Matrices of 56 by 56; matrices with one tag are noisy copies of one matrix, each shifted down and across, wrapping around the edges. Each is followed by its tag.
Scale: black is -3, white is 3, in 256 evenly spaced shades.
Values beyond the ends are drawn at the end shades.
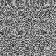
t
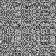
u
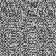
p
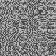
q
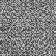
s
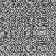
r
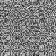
u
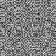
p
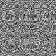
t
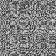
q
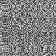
r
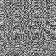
p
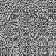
u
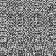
p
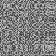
r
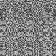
q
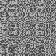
q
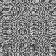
q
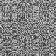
u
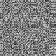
p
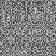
r
